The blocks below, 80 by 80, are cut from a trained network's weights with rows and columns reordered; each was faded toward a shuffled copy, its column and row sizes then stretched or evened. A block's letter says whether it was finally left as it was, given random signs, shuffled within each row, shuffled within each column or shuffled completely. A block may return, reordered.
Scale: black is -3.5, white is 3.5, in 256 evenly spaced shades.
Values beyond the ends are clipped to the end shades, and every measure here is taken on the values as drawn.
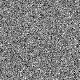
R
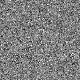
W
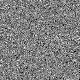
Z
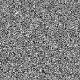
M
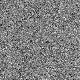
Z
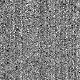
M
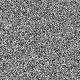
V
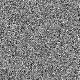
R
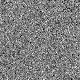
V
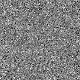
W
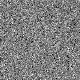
R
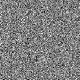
M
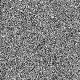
V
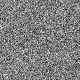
V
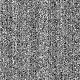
R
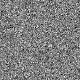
Z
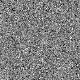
W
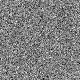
V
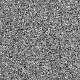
Z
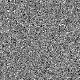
W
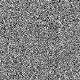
M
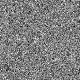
Z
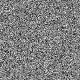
R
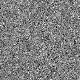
R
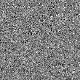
W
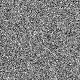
V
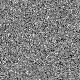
V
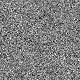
V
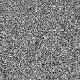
M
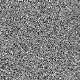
M
